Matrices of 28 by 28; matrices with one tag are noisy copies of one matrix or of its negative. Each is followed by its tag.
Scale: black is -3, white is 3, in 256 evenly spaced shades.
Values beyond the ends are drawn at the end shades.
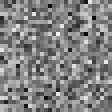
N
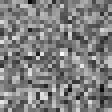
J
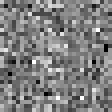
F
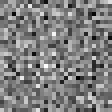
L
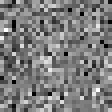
F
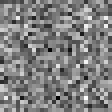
N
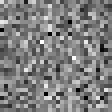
N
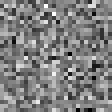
L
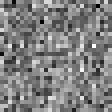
F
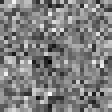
F
